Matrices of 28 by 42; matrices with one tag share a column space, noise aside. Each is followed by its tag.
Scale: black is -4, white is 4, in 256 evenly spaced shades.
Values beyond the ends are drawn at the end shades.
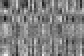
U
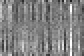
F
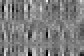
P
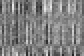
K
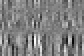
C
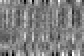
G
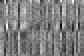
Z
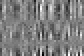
P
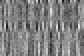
Z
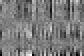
P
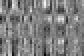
U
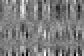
P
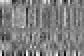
G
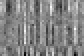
K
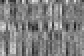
Z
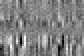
C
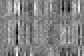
K
